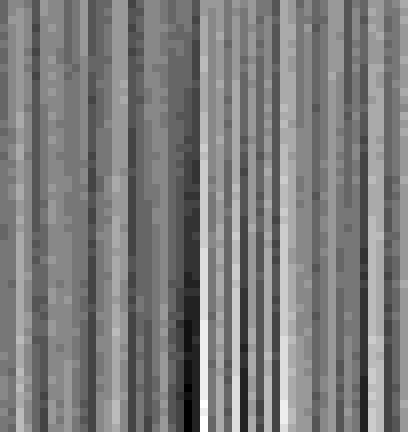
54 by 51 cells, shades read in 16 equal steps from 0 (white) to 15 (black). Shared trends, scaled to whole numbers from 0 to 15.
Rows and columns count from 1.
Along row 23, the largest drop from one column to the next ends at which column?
26
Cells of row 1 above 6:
35
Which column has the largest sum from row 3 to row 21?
25
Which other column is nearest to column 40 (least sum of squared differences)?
22
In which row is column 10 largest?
9
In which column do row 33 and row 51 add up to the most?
24
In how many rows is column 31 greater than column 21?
47
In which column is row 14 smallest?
36
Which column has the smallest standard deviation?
42
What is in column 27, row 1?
6
